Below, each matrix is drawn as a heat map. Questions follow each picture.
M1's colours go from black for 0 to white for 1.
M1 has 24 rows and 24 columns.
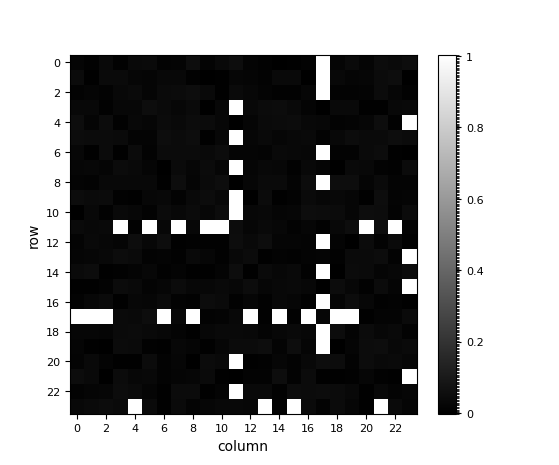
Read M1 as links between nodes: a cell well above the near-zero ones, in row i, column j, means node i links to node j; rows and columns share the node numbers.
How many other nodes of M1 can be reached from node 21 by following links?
4
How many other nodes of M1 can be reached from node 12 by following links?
10
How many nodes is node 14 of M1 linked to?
1
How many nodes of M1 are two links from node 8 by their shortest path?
9
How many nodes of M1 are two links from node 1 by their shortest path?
9
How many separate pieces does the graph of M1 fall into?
3
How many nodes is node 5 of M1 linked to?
1
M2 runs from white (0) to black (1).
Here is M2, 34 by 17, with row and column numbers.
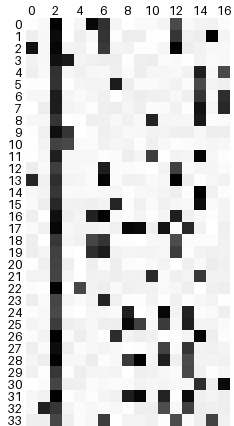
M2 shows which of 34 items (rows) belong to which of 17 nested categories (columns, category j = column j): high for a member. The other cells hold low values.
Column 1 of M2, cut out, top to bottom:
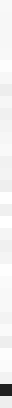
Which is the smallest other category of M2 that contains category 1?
11
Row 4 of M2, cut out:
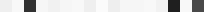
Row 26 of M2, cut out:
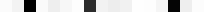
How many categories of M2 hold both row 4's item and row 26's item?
2
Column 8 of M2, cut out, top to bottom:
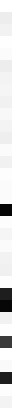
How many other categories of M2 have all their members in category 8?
1
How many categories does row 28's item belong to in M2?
5
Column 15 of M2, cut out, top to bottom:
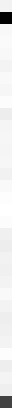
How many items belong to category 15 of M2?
2
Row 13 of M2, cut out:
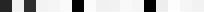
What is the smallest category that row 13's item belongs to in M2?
0
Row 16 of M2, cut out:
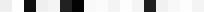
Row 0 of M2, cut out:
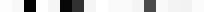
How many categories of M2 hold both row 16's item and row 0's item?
4
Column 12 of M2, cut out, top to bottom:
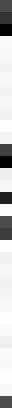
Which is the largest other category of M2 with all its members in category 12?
5
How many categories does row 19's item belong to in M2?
4
